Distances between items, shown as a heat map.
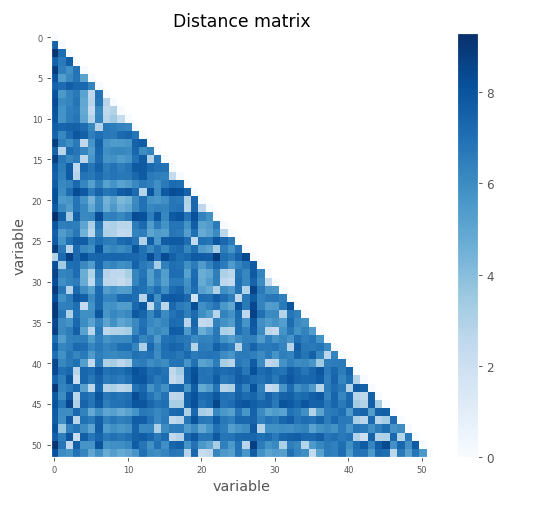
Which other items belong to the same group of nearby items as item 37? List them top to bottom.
39
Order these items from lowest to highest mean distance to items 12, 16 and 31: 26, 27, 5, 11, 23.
26, 5, 23, 11, 27
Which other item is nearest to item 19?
32
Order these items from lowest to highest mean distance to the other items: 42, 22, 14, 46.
46, 14, 42, 22
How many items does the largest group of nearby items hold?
12
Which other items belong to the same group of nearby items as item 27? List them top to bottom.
0
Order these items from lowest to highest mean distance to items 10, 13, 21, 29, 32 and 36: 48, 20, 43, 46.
43, 20, 46, 48
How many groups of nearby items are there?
10
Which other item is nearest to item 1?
14
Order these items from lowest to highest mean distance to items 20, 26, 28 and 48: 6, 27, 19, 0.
19, 6, 27, 0
